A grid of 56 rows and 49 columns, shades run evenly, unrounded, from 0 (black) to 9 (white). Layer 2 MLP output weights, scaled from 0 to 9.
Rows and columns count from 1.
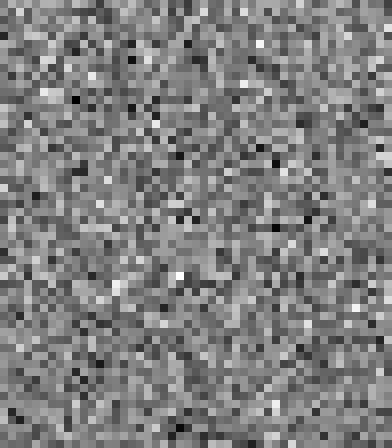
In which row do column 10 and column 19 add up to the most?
8
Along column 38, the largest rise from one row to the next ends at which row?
17
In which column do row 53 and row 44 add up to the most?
12
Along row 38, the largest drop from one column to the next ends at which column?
33
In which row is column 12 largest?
10
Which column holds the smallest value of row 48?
11
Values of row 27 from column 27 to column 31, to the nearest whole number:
7 4 6 4 3
